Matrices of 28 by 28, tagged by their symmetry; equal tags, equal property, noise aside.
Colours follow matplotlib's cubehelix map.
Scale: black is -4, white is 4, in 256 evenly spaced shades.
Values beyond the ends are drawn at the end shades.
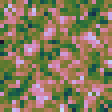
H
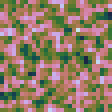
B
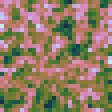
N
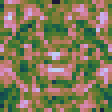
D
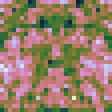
D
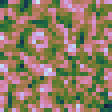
H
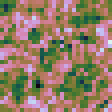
H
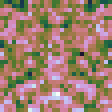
D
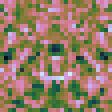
D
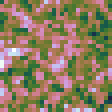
N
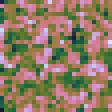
N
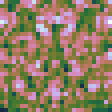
D
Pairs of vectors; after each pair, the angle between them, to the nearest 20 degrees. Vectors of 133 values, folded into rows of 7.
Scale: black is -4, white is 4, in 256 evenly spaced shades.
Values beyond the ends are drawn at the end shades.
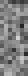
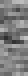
100 degrees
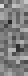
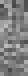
140 degrees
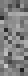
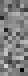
20 degrees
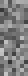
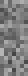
20 degrees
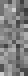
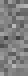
80 degrees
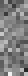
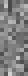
60 degrees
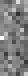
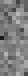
160 degrees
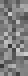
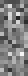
80 degrees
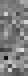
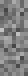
100 degrees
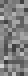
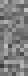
160 degrees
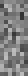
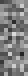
120 degrees
